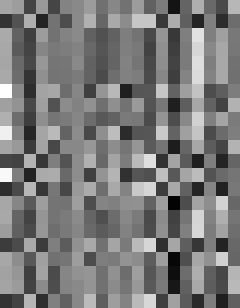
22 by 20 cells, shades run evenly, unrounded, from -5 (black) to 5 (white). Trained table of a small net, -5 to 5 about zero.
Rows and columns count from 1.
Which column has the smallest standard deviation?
7
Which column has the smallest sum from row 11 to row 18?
15
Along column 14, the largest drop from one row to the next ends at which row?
14
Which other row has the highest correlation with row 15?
19
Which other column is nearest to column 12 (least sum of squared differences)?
8
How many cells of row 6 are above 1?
3
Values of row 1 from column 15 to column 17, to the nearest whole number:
-4 -1 2
